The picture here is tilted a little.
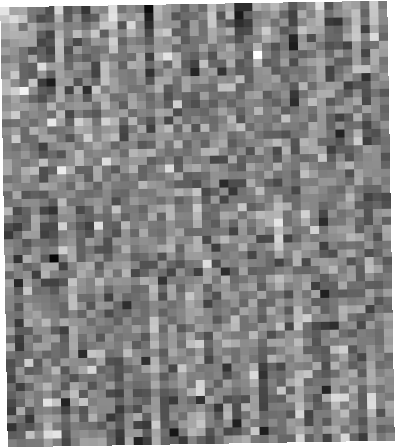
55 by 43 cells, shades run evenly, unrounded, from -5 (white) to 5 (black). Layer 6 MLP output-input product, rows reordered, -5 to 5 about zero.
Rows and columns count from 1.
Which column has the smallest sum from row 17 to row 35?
31
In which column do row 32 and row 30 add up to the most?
6
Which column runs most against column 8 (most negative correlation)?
2
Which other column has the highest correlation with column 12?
36
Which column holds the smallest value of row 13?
20
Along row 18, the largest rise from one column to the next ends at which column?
41
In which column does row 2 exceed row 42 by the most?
17
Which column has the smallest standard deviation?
43
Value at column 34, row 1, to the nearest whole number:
0
